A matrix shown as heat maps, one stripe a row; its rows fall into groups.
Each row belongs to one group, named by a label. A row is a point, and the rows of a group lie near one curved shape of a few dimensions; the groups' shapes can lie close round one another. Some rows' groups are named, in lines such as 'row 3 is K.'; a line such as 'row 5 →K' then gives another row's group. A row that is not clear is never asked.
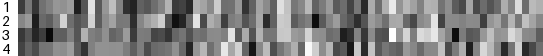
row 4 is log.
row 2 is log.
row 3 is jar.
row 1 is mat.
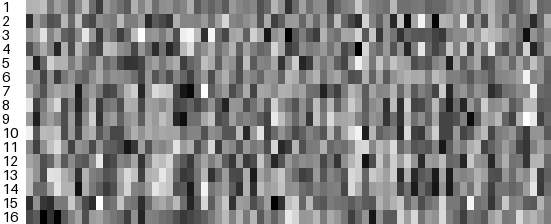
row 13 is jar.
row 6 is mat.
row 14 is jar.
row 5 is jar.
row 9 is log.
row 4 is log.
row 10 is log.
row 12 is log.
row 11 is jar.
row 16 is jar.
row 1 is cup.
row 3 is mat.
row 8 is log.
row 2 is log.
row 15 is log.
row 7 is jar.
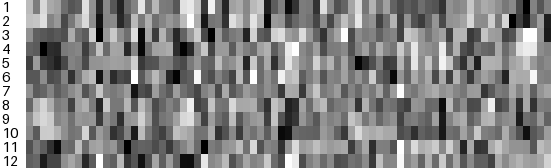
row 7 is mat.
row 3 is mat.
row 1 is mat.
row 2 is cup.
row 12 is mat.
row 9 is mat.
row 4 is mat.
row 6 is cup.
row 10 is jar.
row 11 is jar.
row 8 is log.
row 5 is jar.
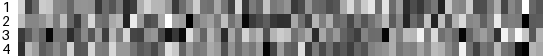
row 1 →jar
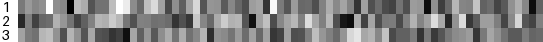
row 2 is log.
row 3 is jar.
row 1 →jar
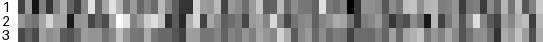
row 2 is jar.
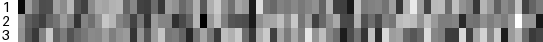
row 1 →log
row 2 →mat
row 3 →log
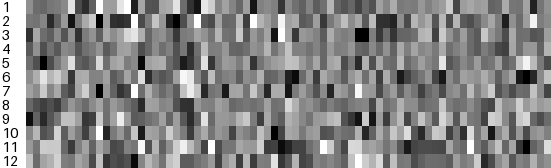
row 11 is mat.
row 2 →cup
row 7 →cup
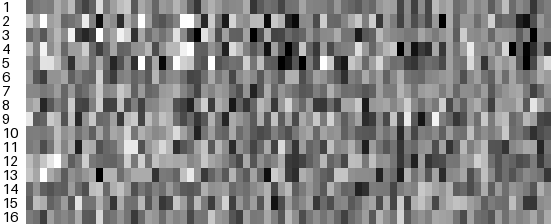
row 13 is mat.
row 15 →log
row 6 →mat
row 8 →log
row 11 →jar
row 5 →mat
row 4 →cup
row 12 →jar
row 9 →log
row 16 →mat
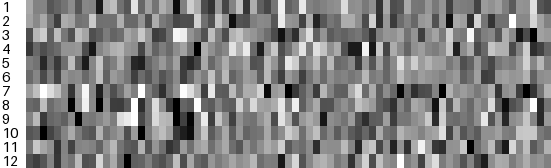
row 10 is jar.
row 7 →mat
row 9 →jar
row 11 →log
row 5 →mat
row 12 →jar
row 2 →log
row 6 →mat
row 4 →log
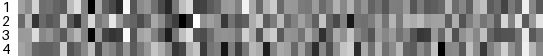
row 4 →log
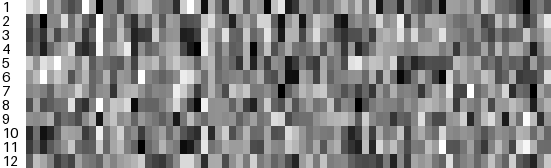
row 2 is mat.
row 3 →mat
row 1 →mat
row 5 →jar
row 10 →log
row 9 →log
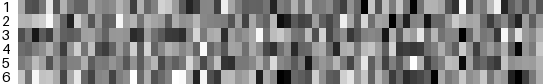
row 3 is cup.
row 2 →jar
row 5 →log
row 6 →mat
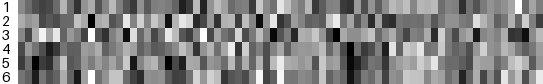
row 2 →mat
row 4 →jar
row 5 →jar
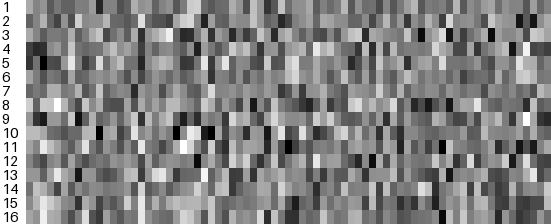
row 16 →mat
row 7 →mat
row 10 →mat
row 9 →log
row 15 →jar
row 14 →log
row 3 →log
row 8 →jar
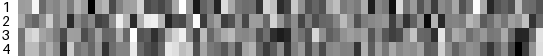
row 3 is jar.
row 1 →mat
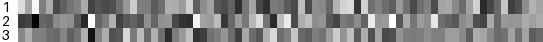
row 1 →log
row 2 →mat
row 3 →mat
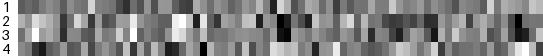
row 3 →jar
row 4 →mat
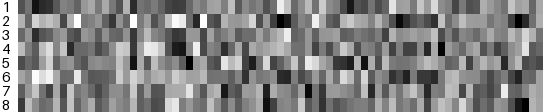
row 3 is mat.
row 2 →mat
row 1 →jar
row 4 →jar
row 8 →log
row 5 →log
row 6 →jar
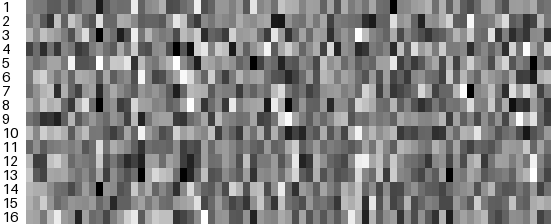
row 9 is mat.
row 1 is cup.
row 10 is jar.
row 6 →jar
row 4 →cup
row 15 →log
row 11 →mat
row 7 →log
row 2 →log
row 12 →jar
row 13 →jar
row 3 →cup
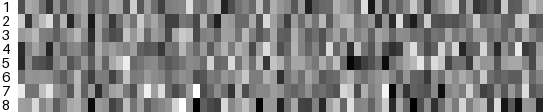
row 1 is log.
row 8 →cup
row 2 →log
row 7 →jar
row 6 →cup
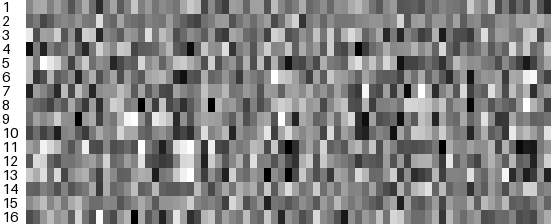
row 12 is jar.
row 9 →jar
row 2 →mat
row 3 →log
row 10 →cup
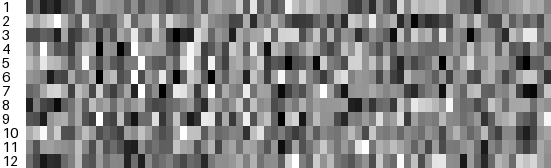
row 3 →cup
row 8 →jar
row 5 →mat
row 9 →mat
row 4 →cup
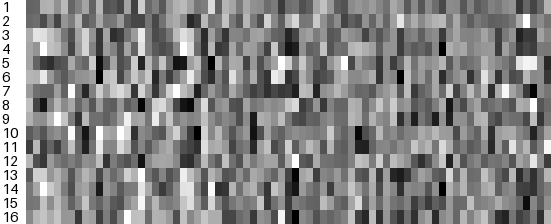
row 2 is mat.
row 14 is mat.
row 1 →mat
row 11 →cup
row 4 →mat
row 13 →jar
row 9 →jar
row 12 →jar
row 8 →jar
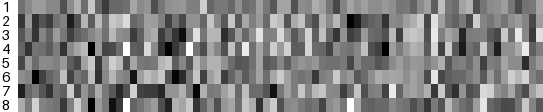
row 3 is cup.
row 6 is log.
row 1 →mat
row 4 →cup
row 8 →cup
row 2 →jar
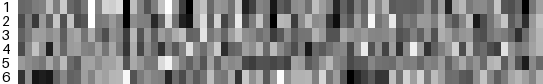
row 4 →log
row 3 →mat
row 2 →mat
